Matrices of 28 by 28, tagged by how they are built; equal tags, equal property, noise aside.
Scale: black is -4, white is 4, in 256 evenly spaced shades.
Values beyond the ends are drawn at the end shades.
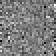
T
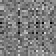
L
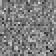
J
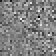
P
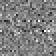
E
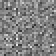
L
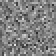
J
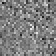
P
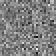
L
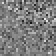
P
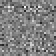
E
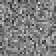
J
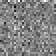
L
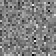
T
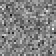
J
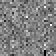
T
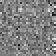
L
